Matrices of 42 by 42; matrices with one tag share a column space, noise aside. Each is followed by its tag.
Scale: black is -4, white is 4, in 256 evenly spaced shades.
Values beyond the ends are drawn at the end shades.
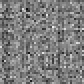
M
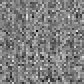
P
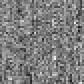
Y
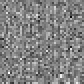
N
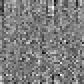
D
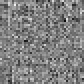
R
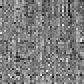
D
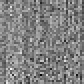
D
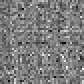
M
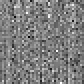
R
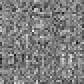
M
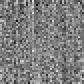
R
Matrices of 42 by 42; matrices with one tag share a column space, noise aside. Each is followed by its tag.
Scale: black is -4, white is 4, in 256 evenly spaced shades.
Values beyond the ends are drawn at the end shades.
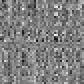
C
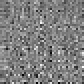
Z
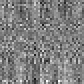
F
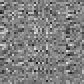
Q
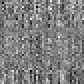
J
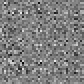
Q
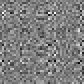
Q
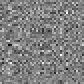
Q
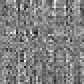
C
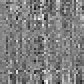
J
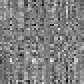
F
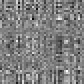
J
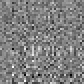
Z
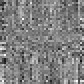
F
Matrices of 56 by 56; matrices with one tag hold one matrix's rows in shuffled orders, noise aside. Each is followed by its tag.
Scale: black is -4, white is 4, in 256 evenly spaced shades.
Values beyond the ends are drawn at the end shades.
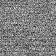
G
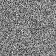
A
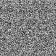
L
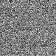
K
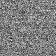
K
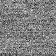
G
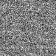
K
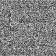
L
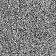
A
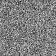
A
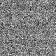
K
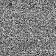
K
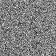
A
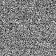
K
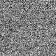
K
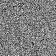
A
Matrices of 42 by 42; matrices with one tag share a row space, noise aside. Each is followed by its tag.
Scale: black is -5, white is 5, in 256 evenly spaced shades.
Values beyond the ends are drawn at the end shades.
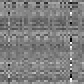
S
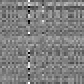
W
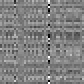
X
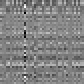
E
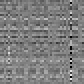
S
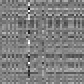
W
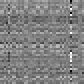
S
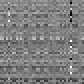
S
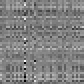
E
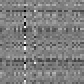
E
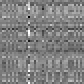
W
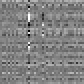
W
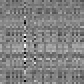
E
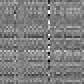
X
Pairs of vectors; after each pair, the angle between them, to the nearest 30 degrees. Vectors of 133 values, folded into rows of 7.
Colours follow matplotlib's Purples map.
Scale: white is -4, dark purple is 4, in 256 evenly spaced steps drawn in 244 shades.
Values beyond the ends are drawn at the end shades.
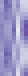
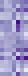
120 degrees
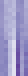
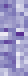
120 degrees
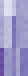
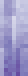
90 degrees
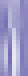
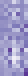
60 degrees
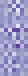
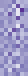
30 degrees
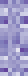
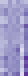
120 degrees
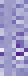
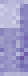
120 degrees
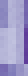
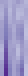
90 degrees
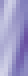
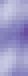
60 degrees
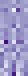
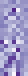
150 degrees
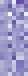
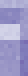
90 degrees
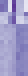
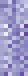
60 degrees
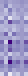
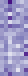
120 degrees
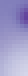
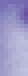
30 degrees
